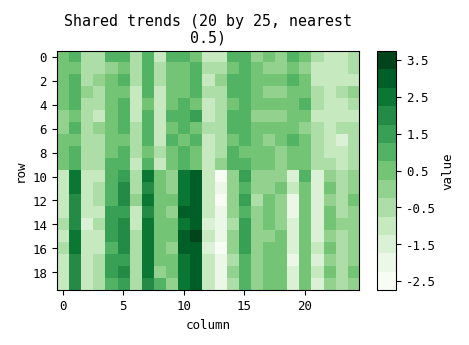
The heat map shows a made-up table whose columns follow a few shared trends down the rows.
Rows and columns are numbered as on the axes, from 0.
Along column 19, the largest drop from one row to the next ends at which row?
10
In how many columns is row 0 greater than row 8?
5
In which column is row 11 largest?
11
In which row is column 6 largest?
12
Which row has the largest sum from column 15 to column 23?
4
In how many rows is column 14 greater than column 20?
8
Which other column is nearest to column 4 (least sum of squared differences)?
15
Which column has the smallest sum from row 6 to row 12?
13
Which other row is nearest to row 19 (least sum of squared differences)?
17
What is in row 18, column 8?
0
